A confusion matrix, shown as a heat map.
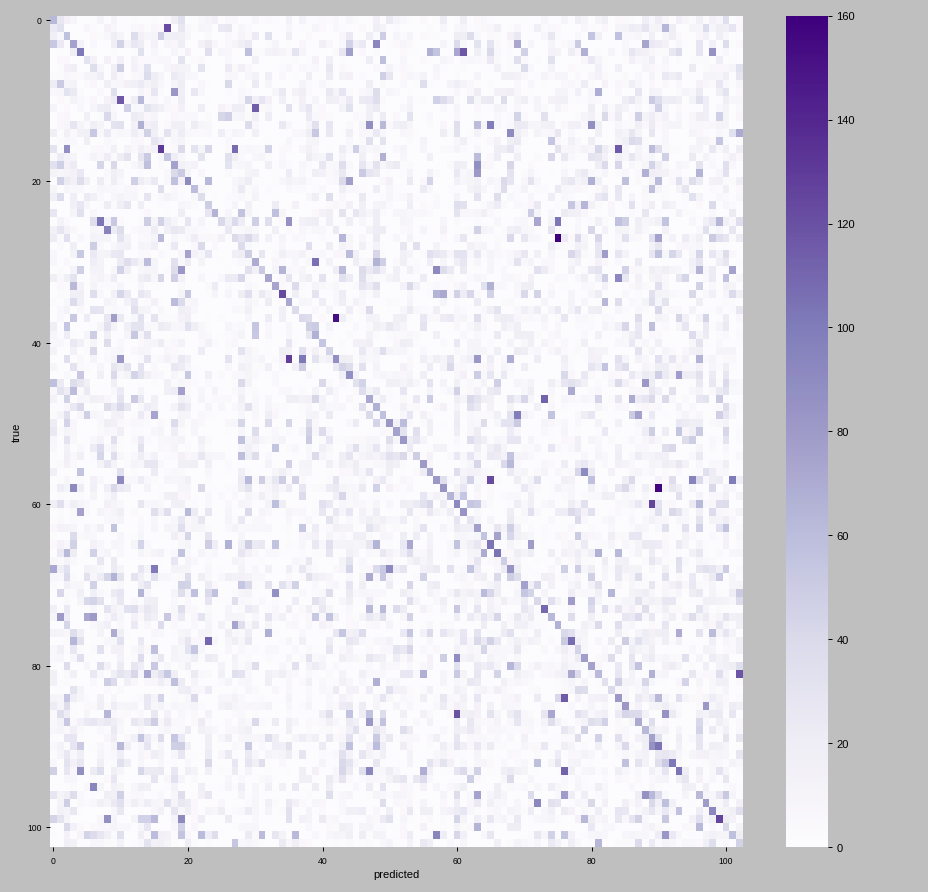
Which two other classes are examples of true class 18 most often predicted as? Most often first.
63, 14
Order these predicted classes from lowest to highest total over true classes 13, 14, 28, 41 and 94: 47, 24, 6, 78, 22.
24, 78, 22, 47, 6
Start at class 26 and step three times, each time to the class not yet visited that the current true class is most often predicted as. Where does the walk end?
17
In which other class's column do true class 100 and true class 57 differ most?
65
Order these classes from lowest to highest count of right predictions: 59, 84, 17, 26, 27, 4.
26, 27, 17, 59, 84, 4
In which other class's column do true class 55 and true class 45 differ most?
88
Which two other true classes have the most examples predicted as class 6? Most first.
95, 74
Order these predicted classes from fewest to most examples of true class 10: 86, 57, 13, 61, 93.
61, 93, 86, 57, 13
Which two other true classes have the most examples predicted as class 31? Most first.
101, 57
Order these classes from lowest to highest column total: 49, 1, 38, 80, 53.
38, 1, 53, 80, 49
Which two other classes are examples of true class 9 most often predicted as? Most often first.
18, 81
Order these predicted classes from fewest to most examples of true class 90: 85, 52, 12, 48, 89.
12, 52, 85, 48, 89
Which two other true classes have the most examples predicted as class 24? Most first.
71, 101
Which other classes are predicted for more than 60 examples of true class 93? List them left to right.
4, 47, 55, 76
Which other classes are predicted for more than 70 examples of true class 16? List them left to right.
2, 27, 84
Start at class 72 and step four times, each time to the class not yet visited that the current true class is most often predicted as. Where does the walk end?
60
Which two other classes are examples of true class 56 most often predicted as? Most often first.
79, 4
